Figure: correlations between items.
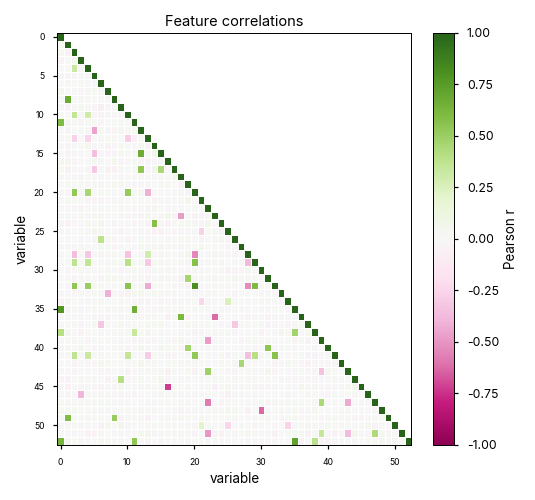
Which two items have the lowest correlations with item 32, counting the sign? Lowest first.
28, 13
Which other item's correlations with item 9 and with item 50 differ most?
44
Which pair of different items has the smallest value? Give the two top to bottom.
16, 45
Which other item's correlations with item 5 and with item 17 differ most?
12
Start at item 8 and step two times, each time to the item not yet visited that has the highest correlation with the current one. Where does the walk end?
49
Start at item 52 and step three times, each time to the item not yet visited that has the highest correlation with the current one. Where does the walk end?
11
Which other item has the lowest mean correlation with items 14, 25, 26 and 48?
30
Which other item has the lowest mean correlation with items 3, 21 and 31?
46
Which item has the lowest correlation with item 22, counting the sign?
47
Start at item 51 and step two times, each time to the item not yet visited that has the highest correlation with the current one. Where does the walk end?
39
